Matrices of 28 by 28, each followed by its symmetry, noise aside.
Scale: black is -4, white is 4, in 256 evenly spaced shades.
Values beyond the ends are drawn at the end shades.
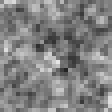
symmetric across the other diagonal.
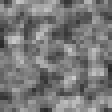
same after a half turn.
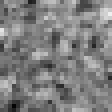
antisymmetric.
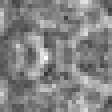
mirrored top to bottom.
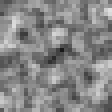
same after a half turn.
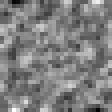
same after a half turn.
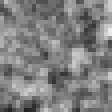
antisymmetric.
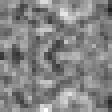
mirrored top to bottom.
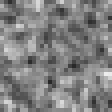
symmetric across the other diagonal.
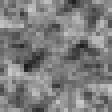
same after a half turn.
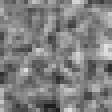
antisymmetric.
